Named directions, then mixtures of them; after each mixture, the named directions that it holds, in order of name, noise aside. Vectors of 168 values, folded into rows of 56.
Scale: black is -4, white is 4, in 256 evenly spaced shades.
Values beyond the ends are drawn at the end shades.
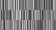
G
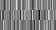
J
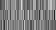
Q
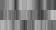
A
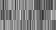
A, G.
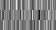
J.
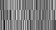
G, Q.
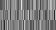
Q.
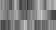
A.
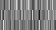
J.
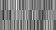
G, J.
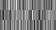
G, J.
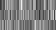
A, Q.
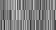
G, J, Q.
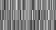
J.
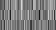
J, Q.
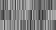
A, G, J.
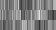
A, G, J.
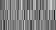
Q.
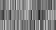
A, G, J.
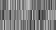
A, G, J.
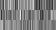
A, G, J.
